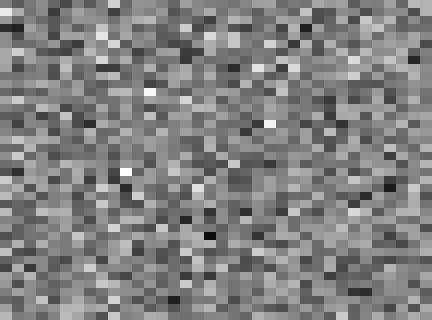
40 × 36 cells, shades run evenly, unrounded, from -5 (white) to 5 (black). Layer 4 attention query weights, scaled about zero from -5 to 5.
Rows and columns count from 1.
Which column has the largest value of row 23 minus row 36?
10
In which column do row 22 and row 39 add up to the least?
11
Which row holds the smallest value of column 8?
34
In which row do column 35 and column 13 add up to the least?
12
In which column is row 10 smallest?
30
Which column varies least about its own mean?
19
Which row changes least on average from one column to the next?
37
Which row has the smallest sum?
40
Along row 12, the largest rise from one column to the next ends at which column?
14
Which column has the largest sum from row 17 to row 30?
21
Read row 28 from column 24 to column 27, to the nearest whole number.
-1 1 0 0
